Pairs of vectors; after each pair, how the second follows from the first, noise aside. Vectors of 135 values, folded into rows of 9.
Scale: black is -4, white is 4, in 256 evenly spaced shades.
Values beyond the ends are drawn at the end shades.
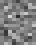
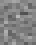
negated, shrunk.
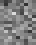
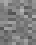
negated, shrunk.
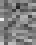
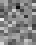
sign-scrambled.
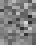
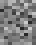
copied.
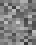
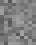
reversed, shrunk.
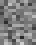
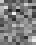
wrapped around, negated.
